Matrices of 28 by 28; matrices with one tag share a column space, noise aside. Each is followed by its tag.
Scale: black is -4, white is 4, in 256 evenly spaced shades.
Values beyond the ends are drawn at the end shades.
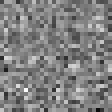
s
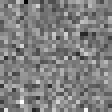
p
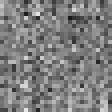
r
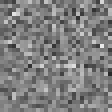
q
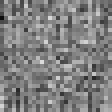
r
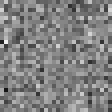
r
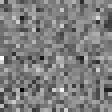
s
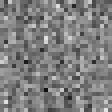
r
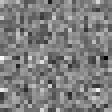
s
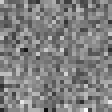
p
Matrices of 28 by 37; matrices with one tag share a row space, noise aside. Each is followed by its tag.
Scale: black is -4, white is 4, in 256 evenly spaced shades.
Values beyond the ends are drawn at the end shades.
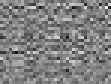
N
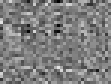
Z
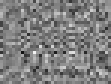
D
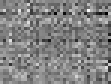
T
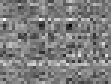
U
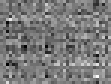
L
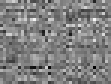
U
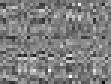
U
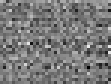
T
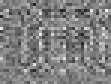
D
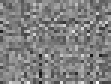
D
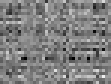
L
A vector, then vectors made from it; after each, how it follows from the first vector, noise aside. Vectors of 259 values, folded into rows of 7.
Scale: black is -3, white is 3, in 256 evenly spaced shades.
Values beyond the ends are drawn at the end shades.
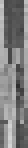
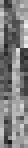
wrapped around.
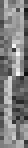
wrapped around.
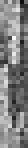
wrapped around.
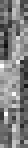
wrapped around, negated.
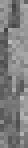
wrapped around, negated, shrunk.
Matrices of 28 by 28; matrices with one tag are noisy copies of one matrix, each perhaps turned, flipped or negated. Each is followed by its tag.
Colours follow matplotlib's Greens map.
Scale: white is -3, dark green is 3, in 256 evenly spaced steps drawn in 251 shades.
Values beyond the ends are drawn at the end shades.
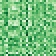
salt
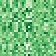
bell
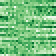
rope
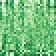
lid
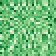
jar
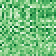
salt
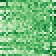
lid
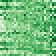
lid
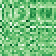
salt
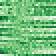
rope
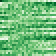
rope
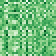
salt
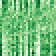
rope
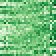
lid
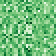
bell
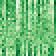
rope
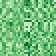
bell
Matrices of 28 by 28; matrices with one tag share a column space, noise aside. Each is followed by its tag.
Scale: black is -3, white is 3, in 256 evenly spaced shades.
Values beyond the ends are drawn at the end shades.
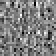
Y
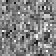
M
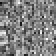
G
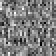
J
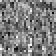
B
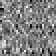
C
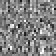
C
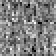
B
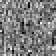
B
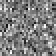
C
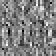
J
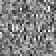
M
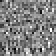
C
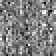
G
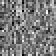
G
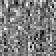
Y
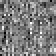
B
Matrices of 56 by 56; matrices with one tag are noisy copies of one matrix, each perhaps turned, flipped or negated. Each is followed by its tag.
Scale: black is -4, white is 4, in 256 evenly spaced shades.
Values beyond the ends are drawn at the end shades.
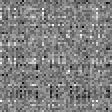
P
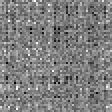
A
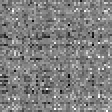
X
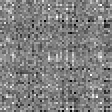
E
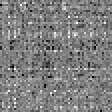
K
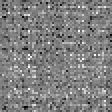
A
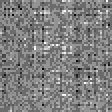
K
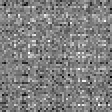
A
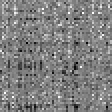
X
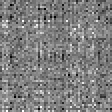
E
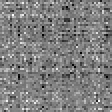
X
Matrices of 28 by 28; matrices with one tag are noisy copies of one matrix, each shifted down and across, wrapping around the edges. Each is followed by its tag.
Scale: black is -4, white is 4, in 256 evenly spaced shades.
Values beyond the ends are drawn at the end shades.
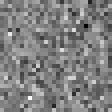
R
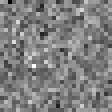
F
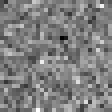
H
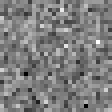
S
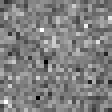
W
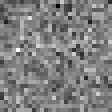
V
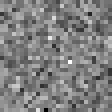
F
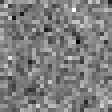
W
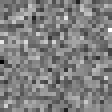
W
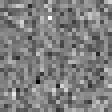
S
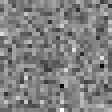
V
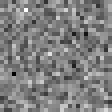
S
